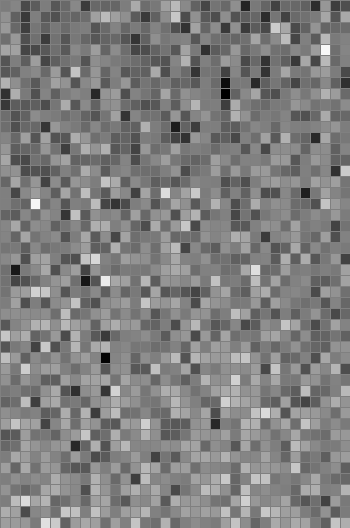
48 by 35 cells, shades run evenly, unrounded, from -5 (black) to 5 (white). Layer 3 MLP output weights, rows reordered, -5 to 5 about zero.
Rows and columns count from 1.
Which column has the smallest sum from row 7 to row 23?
23
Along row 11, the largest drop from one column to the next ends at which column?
13
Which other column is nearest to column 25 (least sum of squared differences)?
21
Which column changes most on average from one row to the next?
11
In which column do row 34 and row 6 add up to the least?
27
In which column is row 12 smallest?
18
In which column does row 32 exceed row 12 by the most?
5
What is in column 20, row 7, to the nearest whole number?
-3
